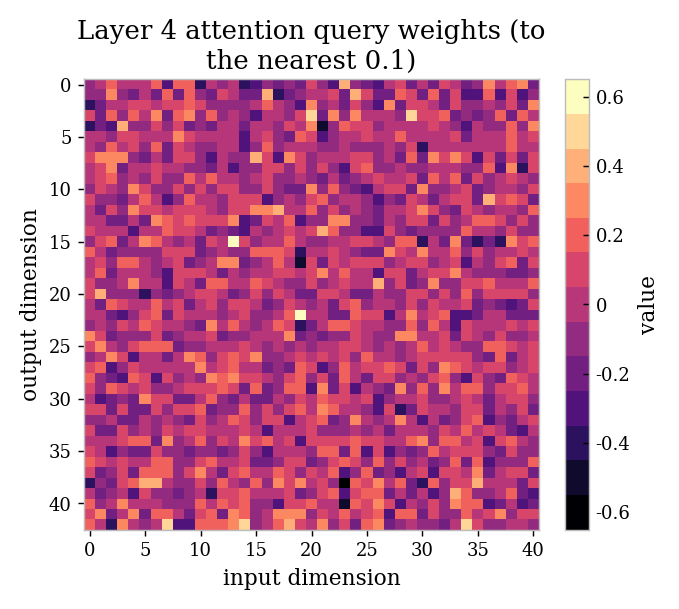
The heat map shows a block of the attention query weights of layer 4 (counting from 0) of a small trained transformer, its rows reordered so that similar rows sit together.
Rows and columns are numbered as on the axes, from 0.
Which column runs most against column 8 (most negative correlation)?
14
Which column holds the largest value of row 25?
1
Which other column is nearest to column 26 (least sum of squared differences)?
12
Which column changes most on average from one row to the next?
4
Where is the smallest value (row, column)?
38, 23
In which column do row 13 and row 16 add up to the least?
19
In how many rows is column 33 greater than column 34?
20
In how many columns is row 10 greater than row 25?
13
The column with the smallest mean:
39
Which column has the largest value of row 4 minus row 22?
3
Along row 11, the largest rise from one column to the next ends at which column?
36
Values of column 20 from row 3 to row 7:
0.5 0.3 0.1 0 -0.1
